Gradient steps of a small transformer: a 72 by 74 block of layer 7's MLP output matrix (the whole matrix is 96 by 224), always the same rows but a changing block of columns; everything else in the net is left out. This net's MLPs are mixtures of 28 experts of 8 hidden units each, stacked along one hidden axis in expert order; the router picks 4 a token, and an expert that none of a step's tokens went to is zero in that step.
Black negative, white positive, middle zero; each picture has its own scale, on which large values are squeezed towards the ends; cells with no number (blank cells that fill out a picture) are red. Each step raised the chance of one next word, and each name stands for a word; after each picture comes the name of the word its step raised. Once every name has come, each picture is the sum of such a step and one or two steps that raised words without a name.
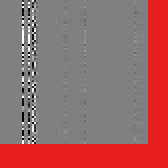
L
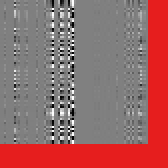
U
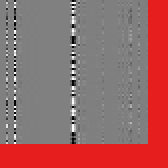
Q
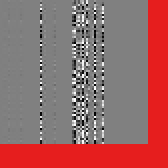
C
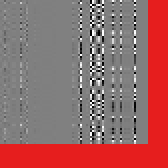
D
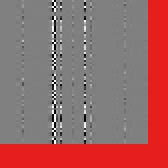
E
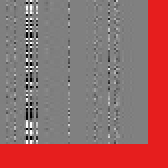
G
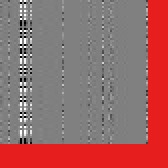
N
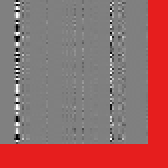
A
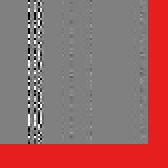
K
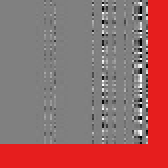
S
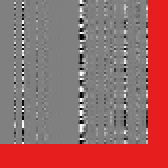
L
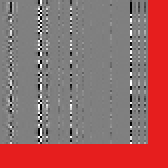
S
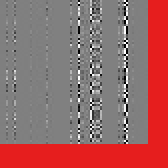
S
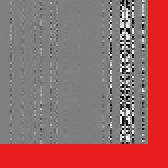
U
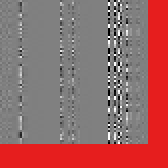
D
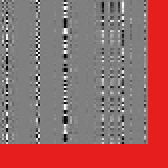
Q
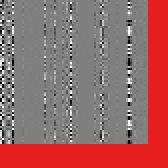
C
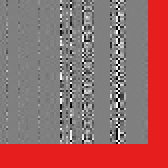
A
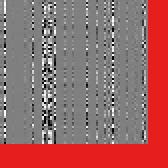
C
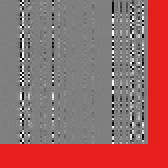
G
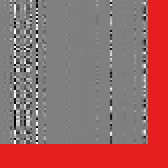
S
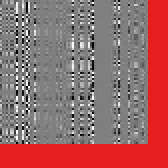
S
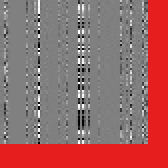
G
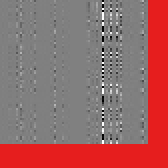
A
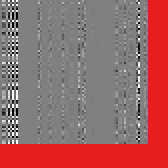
U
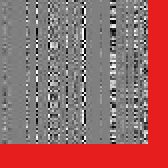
E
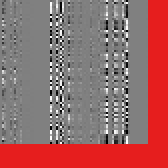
N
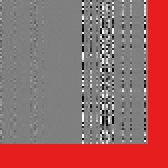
E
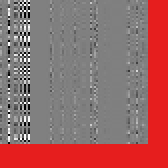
A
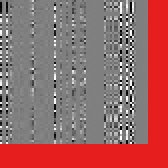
E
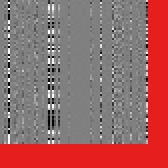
N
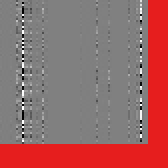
S
